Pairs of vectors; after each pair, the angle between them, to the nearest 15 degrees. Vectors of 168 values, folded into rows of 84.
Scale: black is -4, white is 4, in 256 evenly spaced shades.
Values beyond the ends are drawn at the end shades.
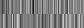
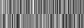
165 degrees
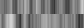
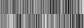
45 degrees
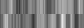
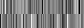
120 degrees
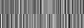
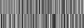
150 degrees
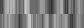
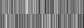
75 degrees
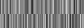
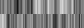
60 degrees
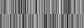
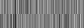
75 degrees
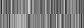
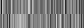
15 degrees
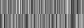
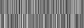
135 degrees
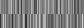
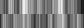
75 degrees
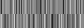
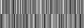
165 degrees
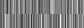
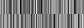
75 degrees
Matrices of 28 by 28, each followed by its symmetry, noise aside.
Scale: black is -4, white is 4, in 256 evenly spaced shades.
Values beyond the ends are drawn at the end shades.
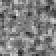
antisymmetric.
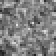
symmetric across the other diagonal.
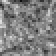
antisymmetric.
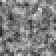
antisymmetric.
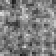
antisymmetric.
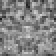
mirrored left to right.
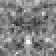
mirrored left to right.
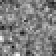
symmetric across the other diagonal.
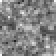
same after a half turn.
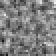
antisymmetric.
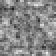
same after a half turn.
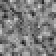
same after a half turn.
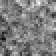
antisymmetric.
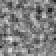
antisymmetric.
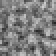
antisymmetric.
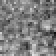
antisymmetric.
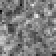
no symmetry.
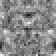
mirrored left to right.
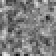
no symmetry.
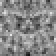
mirrored left to right.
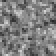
antisymmetric.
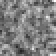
no symmetry.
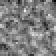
no symmetry.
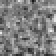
antisymmetric.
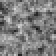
no symmetry.
